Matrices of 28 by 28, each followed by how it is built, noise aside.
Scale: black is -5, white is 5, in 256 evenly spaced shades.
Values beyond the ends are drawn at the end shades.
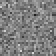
noise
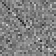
diagonal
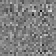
low rank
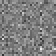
low rank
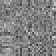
low rank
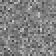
noise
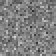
noise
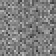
repeating rows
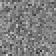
noise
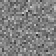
noise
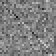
diagonal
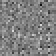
uneven columns
